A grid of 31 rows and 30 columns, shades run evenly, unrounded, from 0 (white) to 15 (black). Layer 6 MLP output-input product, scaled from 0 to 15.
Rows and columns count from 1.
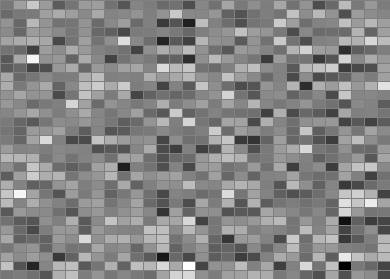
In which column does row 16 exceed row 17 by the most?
24
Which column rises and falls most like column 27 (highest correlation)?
3
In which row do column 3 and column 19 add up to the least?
7
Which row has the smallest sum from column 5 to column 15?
30
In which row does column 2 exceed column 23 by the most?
27
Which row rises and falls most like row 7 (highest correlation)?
1
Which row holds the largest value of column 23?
19
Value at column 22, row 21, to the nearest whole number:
10
